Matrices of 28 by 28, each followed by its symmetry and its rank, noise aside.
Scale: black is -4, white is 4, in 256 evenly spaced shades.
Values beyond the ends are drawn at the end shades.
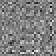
no symmetry, rank four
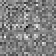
symmetric, rank four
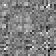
symmetric, rank five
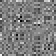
no symmetry, rank five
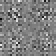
antisymmetric, rank four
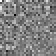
symmetric, rank five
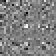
no symmetry, rank five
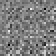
symmetric, rank three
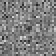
no symmetry, rank five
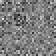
symmetric, rank five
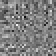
antisymmetric, rank four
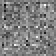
no symmetry, rank four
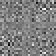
antisymmetric, rank four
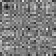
symmetric, rank three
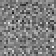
no symmetry, rank five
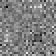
symmetric, rank four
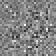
symmetric, rank five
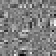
antisymmetric, rank four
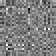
no symmetry, rank three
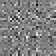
antisymmetric, rank four
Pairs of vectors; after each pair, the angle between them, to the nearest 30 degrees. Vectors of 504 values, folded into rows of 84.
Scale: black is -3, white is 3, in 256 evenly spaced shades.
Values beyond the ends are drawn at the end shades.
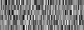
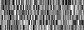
60 degrees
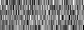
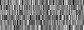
150 degrees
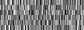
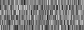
90 degrees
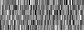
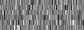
120 degrees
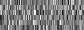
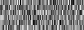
150 degrees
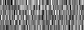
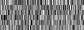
120 degrees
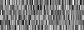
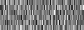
60 degrees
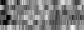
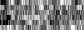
30 degrees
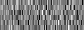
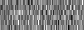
150 degrees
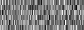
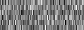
150 degrees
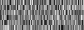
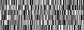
150 degrees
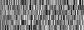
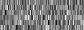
60 degrees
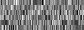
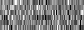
60 degrees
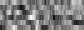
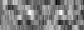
90 degrees
